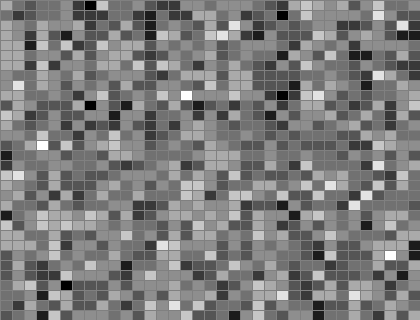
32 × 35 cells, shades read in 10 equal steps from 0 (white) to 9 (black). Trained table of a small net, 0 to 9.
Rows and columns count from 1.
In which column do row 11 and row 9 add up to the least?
2
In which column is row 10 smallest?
16
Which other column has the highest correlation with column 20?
27
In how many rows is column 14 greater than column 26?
15
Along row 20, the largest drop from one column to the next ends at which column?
31
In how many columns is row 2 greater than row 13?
16
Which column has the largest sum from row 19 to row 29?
25
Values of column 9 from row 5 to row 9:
2 4 3 5 4
